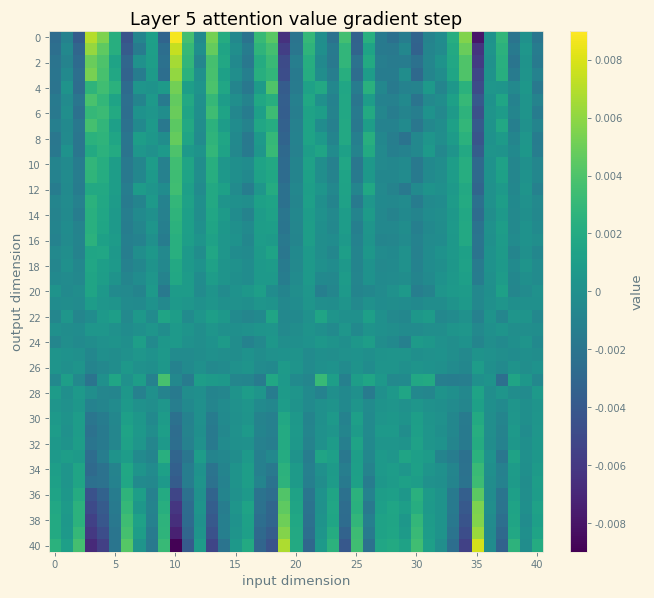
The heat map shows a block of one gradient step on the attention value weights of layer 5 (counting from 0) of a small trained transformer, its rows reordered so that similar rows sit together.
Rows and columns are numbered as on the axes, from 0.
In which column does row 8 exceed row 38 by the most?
10
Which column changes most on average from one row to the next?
9
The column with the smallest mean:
35
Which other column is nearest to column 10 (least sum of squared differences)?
3
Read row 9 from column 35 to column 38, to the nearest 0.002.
-0.004 0 0 0
